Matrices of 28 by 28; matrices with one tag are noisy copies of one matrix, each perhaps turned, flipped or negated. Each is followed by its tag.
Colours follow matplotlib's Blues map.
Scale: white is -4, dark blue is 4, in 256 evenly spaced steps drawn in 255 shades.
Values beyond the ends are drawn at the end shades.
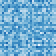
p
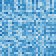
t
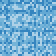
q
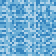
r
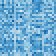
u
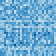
r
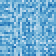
t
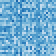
t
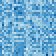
u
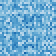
q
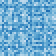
p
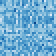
r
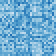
u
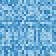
r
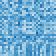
t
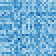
t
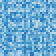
p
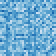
r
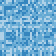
r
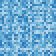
p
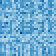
t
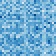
q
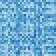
t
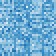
u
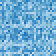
q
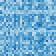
q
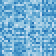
u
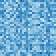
r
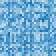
p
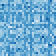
p
